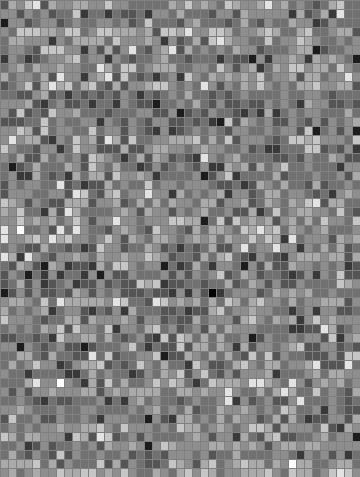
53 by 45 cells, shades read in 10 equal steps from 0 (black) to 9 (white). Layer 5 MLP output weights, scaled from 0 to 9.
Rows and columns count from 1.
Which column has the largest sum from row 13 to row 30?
10
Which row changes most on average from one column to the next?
9
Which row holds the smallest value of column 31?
30
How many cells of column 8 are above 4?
32
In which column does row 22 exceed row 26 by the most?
19
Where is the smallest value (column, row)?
27, 33
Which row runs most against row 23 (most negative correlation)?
48
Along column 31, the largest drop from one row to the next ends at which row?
29
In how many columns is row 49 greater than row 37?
21
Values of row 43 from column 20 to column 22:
7 5 7
